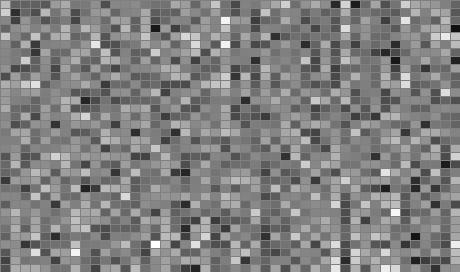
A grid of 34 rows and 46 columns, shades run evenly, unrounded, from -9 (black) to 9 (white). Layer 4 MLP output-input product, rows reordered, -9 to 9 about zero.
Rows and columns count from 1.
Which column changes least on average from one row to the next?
7
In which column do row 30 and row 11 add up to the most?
4
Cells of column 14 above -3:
32
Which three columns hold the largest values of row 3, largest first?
23, 41, 45
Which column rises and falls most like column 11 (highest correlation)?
5
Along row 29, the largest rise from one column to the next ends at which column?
20
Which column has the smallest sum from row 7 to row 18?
26
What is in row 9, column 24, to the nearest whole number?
-4
